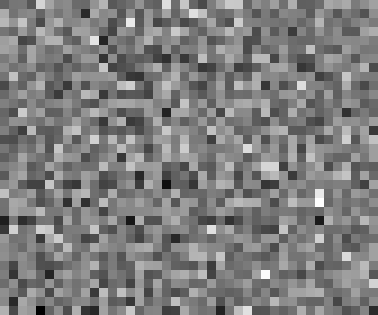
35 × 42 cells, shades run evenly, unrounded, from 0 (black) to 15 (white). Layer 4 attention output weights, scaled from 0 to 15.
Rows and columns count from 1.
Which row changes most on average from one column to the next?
35
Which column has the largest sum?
39
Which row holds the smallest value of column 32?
19
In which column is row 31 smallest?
6
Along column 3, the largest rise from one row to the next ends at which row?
13
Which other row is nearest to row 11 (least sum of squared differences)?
24
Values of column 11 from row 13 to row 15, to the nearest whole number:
11 6 8
